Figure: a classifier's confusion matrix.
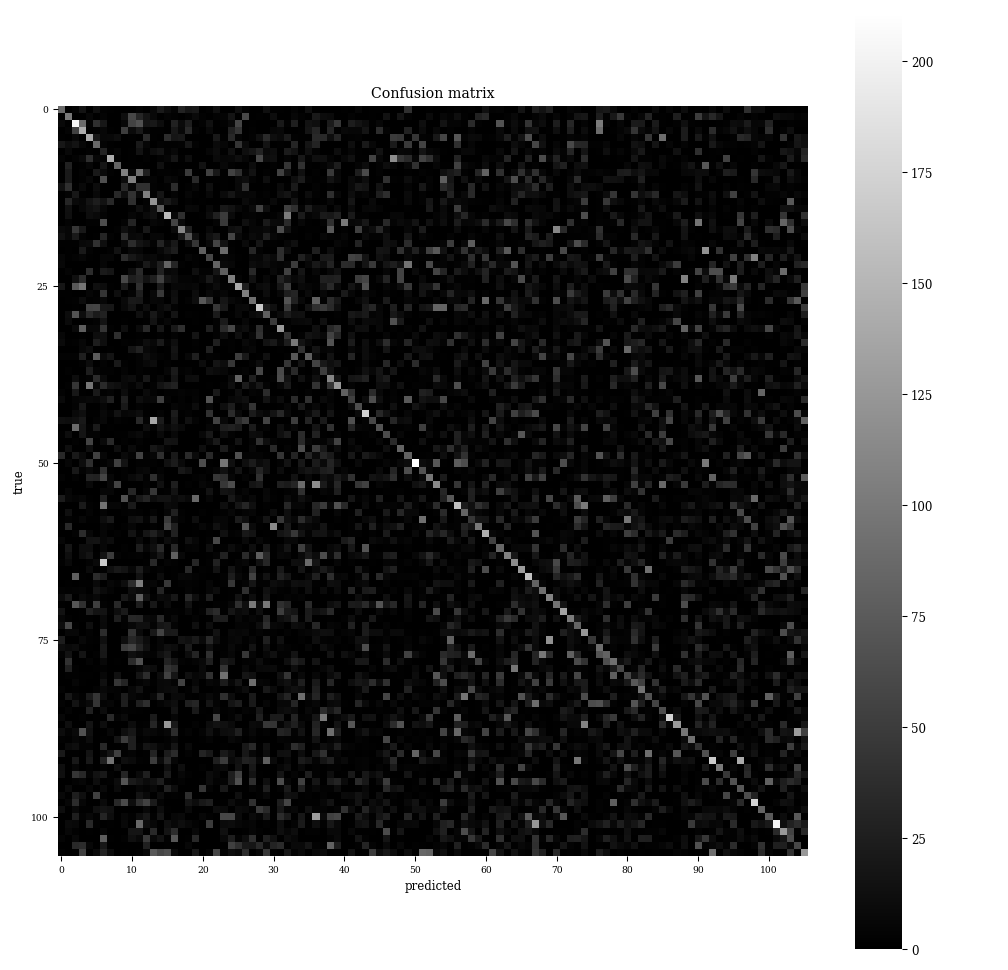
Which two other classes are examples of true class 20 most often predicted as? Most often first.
91, 23
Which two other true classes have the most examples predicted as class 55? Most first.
75, 19
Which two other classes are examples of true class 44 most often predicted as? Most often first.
13, 105
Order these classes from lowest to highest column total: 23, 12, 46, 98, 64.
12, 98, 46, 23, 64
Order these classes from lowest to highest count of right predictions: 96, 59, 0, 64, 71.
96, 0, 59, 64, 71
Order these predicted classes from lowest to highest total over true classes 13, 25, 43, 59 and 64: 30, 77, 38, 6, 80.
80, 38, 77, 30, 6
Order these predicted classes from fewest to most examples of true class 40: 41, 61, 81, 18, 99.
18, 81, 61, 41, 99
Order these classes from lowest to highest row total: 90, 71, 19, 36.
36, 90, 19, 71
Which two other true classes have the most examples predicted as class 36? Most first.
100, 53
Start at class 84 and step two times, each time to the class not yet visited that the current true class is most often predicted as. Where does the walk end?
11
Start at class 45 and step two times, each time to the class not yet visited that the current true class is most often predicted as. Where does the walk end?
76
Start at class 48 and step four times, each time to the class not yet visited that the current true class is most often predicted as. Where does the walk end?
102
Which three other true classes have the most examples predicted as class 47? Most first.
7, 30, 4
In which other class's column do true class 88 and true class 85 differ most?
104
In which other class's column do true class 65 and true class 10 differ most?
83
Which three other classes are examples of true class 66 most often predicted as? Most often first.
2, 102, 27
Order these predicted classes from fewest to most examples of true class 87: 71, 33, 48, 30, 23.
71, 23, 33, 30, 48
